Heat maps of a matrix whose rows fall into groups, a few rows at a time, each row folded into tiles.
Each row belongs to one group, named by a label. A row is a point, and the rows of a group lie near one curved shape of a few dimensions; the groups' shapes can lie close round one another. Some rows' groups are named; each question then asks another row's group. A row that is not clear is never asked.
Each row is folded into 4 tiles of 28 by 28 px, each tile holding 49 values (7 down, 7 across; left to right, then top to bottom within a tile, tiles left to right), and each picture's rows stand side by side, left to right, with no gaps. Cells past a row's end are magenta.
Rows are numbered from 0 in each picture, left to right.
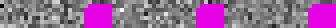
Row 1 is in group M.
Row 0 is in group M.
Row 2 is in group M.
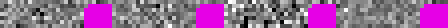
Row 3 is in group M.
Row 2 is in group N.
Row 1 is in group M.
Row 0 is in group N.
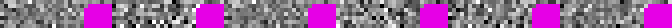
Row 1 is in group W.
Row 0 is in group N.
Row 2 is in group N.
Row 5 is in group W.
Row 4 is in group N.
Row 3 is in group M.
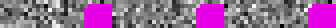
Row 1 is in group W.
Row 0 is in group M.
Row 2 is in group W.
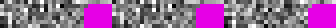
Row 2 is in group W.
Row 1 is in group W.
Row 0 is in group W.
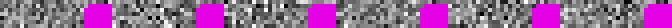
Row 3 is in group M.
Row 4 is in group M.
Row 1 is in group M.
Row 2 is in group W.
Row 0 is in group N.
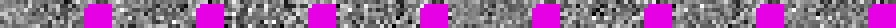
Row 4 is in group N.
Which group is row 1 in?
N
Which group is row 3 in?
W
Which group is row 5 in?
N
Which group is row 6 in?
W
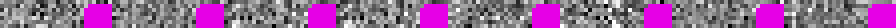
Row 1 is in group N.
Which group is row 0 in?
N
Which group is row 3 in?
M
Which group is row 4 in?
N
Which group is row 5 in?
M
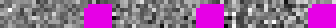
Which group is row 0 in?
M
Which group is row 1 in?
N
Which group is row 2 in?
W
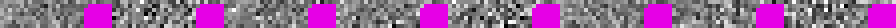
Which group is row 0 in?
M
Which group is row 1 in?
N
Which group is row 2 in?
M
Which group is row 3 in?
N
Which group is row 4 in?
N
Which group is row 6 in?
M
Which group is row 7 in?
W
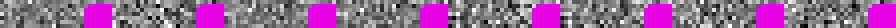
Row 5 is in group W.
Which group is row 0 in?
N
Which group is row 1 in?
M
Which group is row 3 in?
W
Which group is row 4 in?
W
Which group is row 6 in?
M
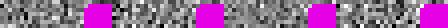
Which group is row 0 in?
M
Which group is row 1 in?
N
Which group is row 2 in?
N
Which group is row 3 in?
W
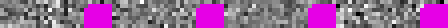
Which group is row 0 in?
M
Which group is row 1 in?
N
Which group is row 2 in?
W
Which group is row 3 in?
W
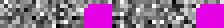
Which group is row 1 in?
W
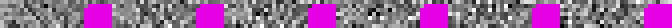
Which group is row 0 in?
M
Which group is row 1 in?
M
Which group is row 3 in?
N
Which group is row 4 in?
W
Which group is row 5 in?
W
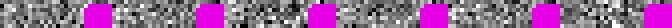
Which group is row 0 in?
W
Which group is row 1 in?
W
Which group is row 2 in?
N
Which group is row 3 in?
N
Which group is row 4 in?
W
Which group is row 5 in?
M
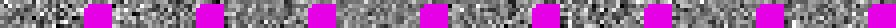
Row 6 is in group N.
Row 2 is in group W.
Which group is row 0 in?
N
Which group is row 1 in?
W
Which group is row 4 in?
W
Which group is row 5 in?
W
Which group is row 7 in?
M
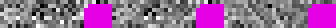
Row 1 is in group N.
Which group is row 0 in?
N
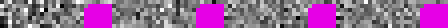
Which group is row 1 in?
M
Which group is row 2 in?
N
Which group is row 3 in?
N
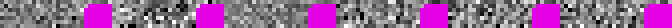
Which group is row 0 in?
N
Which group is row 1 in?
N
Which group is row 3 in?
M
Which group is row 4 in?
N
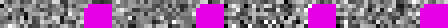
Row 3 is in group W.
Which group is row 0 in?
M
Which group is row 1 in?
N
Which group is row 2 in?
W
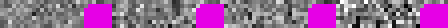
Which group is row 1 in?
W
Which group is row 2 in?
M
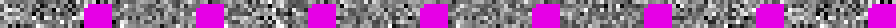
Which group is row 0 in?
N
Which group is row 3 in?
N
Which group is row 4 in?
M
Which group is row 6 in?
N
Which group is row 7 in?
N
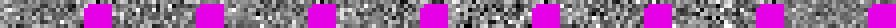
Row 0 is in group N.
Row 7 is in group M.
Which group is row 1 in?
W
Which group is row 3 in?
W
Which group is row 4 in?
N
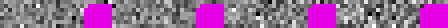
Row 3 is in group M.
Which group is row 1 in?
M
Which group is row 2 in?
M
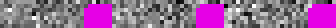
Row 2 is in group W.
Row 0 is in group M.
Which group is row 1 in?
W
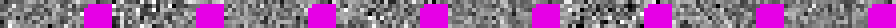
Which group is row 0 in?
M
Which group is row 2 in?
N
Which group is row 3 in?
M
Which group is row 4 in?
M
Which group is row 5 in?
N
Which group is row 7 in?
W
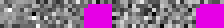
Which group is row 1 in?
N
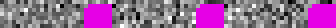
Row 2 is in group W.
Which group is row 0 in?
W
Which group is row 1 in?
M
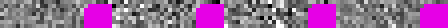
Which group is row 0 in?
N
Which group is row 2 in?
M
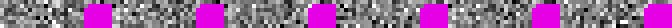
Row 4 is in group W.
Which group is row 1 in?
W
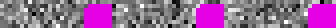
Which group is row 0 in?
M
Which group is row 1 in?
W
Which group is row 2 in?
N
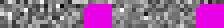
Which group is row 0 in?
W
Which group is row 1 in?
M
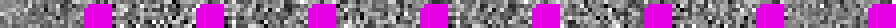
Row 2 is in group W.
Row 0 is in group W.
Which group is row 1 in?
W
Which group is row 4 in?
W
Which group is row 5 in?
M
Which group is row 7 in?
N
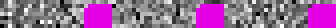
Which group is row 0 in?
W
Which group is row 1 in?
M
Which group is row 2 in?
M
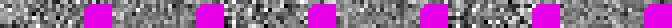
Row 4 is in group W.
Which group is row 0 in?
M
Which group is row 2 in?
W
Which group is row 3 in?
W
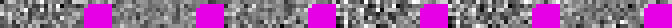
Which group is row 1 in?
M
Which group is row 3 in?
W
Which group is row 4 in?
W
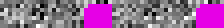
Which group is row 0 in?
N
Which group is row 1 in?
N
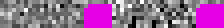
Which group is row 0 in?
W
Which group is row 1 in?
N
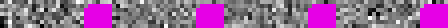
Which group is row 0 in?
W
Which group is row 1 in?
N
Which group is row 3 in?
N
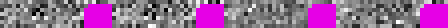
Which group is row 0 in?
N
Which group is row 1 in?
N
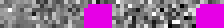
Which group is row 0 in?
M
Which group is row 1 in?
N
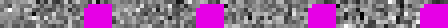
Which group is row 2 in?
M
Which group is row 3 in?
M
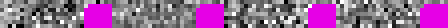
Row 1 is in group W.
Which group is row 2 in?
W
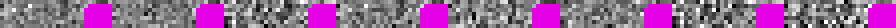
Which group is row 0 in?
W
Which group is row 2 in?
W
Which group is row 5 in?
M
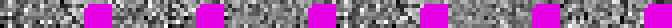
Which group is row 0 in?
W
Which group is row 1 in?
N
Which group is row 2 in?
N
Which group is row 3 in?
W
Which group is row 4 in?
M
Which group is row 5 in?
M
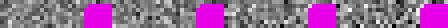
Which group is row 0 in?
M
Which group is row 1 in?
M
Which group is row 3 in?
W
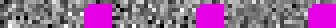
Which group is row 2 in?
N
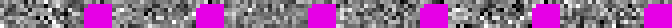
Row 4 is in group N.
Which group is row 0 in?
M
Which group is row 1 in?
N
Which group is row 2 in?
W
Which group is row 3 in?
W
